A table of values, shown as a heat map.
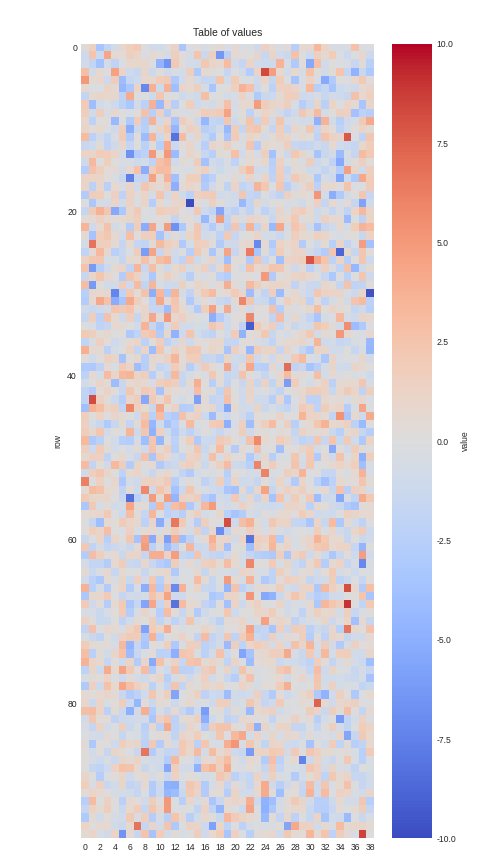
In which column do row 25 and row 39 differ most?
34
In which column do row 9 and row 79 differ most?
32
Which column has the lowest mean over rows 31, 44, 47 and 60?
9
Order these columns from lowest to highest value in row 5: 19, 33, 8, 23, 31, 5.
8, 5, 33, 31, 23, 19
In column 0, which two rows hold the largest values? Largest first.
53, 4
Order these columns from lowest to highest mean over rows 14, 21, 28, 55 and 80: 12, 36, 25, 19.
25, 12, 19, 36
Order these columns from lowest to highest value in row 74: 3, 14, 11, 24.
11, 3, 24, 14
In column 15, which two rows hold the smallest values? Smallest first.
43, 88
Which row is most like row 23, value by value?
42
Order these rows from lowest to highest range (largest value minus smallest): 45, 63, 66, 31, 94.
94, 45, 31, 63, 66
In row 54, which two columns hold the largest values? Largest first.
8, 24
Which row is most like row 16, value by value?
55
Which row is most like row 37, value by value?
75
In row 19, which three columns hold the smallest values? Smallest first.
14, 37, 21
